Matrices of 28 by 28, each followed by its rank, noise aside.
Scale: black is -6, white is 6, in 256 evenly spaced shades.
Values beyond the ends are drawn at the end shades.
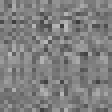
four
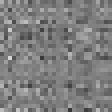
three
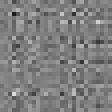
three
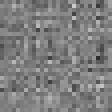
four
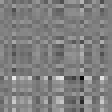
one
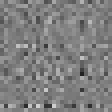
four
